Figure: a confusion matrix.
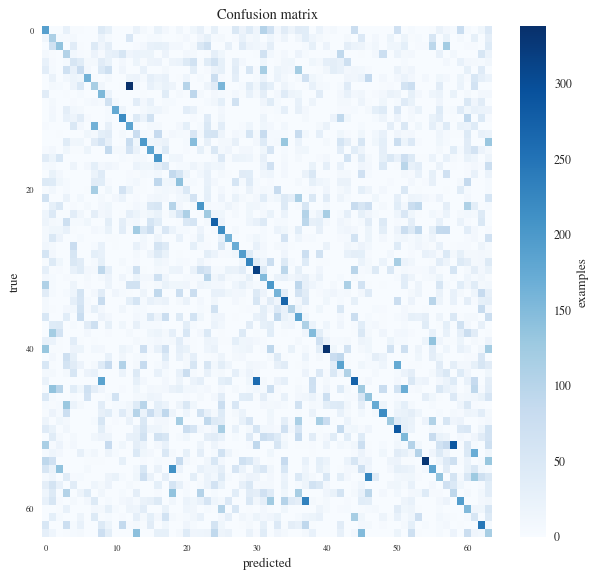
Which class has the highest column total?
63
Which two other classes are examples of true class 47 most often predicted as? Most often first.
3, 14
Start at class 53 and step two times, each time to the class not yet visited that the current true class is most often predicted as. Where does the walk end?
44
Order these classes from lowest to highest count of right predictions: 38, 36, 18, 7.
18, 7, 38, 36
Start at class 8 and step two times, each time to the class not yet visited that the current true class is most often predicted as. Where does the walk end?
36
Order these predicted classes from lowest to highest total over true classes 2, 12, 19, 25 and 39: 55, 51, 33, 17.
33, 17, 51, 55
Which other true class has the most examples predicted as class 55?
39
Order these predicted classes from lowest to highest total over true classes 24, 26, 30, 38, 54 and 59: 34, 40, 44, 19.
40, 19, 44, 34
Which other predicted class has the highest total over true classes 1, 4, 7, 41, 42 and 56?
12
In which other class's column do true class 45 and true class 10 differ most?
51
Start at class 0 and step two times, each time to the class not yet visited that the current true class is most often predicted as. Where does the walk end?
23
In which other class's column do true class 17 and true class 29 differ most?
50
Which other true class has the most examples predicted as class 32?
59
